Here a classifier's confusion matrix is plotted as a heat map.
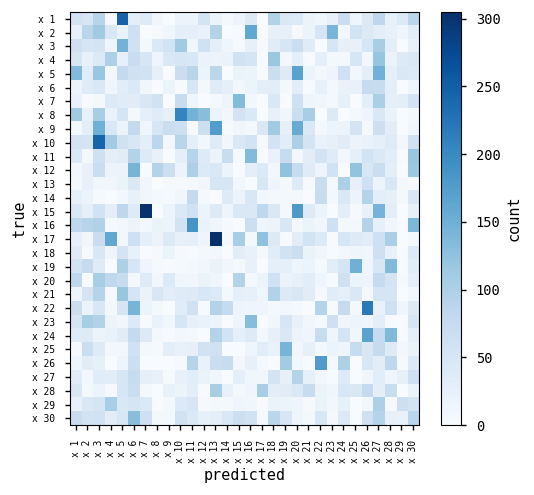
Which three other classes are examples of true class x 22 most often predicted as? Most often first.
x 26, x 6, x 13
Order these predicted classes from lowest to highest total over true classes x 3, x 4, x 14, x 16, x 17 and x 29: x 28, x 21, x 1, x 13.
x 21, x 28, x 1, x 13
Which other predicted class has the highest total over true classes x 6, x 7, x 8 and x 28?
x 10
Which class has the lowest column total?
x 29
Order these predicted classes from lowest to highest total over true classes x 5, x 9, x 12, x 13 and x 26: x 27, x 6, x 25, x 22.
x 25, x 22, x 27, x 6
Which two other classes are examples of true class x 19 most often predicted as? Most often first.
x 25, x 28
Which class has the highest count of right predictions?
x 17
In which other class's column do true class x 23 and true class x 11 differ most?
x 2
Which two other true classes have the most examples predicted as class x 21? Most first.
x 8, x 28
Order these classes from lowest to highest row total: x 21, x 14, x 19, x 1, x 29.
x 14, x 29, x 19, x 21, x 1
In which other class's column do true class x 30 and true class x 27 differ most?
x 20
